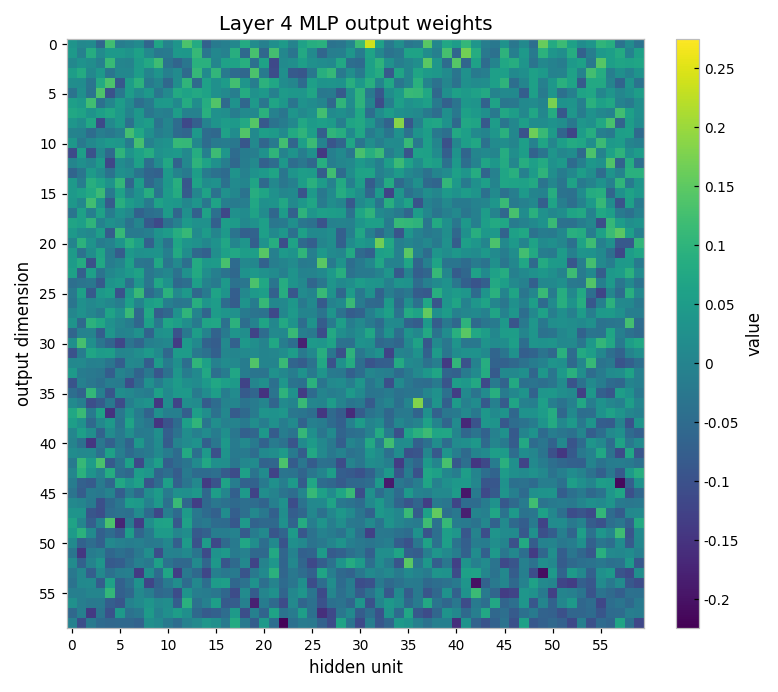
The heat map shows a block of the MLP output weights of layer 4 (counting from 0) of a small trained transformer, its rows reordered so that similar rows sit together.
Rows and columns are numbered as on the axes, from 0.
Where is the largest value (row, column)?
0, 31
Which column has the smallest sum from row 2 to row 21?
4
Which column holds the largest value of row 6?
50
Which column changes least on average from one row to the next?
10
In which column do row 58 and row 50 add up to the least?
22
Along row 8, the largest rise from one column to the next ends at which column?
34
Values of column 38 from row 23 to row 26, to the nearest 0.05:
0.1 0 0.1 -0.1
